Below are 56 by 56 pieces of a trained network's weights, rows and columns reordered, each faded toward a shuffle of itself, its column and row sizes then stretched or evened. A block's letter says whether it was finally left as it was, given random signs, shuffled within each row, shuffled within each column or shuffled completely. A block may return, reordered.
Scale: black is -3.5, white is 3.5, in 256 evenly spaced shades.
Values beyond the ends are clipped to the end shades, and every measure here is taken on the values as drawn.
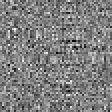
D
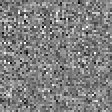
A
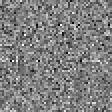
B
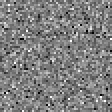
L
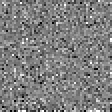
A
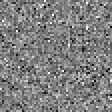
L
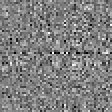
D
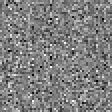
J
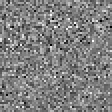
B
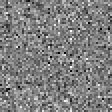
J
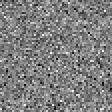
L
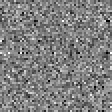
B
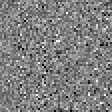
J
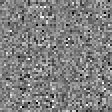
A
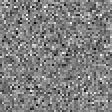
B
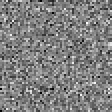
B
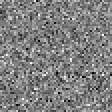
B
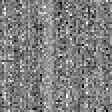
J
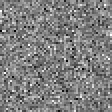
L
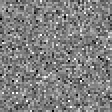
L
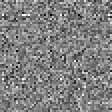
A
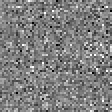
A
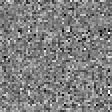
A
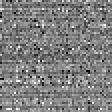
D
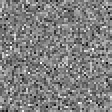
L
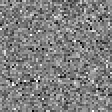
B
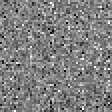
J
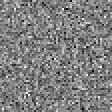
L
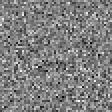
B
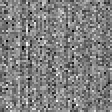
J
